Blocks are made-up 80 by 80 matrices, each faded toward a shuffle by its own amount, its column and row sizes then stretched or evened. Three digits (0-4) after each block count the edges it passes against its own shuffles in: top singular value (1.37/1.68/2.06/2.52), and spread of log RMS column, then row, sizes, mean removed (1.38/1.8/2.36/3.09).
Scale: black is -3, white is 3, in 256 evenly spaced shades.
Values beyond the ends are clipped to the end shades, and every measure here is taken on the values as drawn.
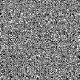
2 2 2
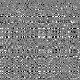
4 1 4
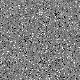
0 2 0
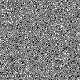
2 0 0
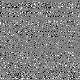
1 1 4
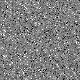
0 1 0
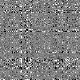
3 3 4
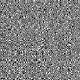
3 2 2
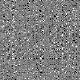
2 3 2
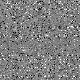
2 0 3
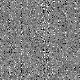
1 3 0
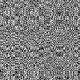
4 1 0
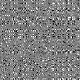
4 2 3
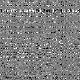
3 1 4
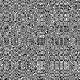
4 0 1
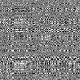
4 1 4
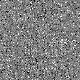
2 1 0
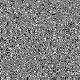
2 1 1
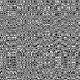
4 2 4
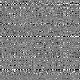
4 1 4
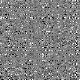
2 3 4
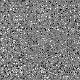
2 0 2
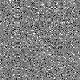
3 0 1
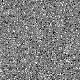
1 0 0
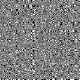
3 3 3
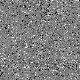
0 1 2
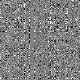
2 4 3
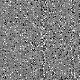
2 3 0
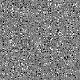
2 2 1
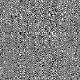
3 3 2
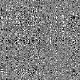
2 3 2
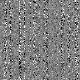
0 4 0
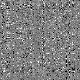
2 3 2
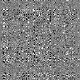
2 4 3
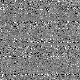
1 1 4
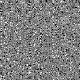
2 2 0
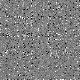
0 3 2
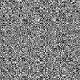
3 1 2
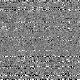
3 1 4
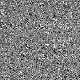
1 1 1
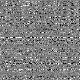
3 0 4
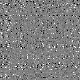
2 2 3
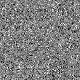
2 0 1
